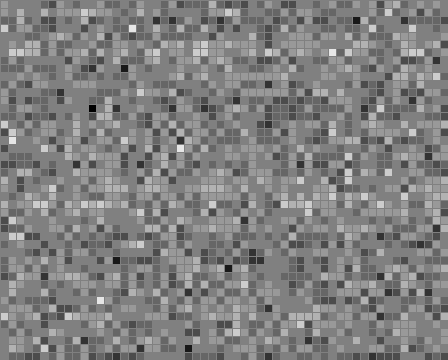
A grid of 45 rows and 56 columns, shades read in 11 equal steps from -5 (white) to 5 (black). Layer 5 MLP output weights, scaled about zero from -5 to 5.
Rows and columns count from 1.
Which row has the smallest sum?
7
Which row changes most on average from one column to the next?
17
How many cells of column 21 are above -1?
27
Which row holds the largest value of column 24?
44
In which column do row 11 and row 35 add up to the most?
48
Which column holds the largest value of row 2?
53
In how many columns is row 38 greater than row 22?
23
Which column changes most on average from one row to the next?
51
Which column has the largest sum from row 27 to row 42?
54
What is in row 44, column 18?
3
